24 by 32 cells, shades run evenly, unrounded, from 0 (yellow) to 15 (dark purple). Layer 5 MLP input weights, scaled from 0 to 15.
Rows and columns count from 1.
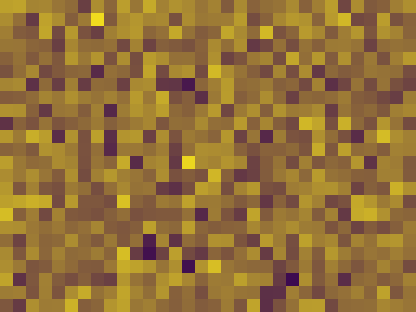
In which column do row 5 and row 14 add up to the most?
19
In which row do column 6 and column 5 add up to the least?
24
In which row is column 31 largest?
8
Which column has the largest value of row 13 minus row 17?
29
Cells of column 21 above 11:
5
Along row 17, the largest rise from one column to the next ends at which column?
2
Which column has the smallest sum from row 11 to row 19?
1
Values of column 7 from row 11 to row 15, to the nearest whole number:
10 10 10 10 8
